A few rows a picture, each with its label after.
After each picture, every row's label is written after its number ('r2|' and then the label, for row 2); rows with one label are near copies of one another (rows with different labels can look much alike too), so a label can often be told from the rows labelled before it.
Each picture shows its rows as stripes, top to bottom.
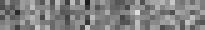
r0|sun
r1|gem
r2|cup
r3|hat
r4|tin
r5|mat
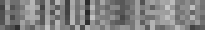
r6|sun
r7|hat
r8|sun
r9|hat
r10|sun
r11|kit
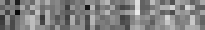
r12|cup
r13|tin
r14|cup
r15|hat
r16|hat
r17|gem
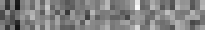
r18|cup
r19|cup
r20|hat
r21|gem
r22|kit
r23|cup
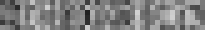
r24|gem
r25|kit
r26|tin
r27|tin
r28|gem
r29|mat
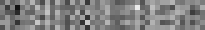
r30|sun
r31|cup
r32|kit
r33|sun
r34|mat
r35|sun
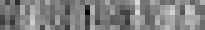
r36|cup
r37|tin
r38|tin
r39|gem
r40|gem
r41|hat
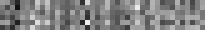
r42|mat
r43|cup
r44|sun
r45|gem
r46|mat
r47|gem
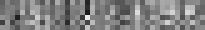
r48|sun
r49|tin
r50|tin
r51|mat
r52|hat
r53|mat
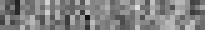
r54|kit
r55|cup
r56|kit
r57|sun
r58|hat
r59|tin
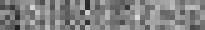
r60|sun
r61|gem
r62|mat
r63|cup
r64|sun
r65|kit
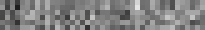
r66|cup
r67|cup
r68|gem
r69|hat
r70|kit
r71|sun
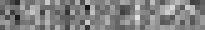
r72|kit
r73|tin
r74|hat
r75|cup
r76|mat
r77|sun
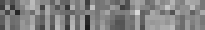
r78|gem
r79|hat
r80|cup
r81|sun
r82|sun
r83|sun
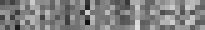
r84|gem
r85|tin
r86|mat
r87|hat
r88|tin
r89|cup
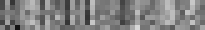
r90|hat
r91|hat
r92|tin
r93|sun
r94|hat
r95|cup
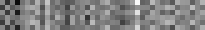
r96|cup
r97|hat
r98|cup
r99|sun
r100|hat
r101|cup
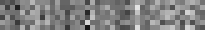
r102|gem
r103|cup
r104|tin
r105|hat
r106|mat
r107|tin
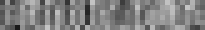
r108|hat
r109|tin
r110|sun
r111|sun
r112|sun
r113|kit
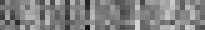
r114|sun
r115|tin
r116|hat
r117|hat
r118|cup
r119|tin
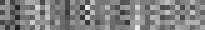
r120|hat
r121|mat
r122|hat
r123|mat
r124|gem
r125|cup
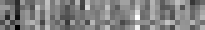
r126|kit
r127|mat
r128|cup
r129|cup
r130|hat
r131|cup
